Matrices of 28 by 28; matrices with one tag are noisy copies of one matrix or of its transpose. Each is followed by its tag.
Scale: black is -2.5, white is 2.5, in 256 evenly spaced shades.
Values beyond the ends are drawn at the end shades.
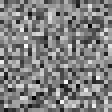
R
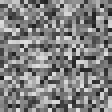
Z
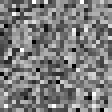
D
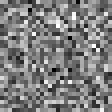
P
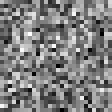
D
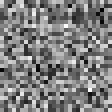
P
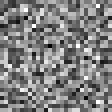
P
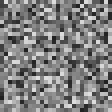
R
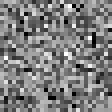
Z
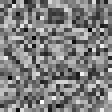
P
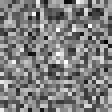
P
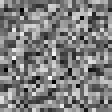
D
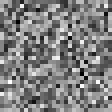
D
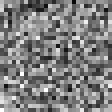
D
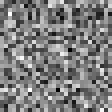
P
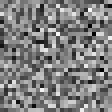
R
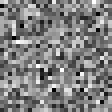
Z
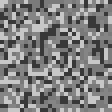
D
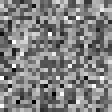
D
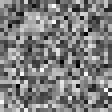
D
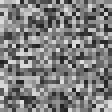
Z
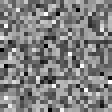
D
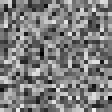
D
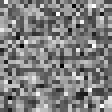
Z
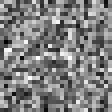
D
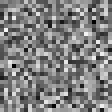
R
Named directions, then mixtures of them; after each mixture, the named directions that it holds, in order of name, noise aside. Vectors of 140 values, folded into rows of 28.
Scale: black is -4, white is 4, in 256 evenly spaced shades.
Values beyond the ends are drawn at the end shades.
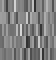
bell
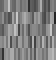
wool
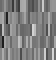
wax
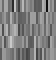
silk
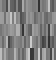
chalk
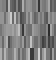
chalk.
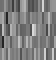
wax.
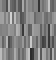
chalk.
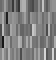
wax.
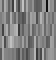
silk.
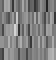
silk, wool.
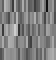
silk, wool.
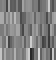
chalk.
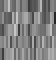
wool.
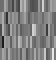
wax.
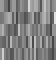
wool.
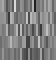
bell, silk.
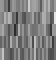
wool.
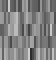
chalk, wool.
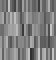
chalk, wool.
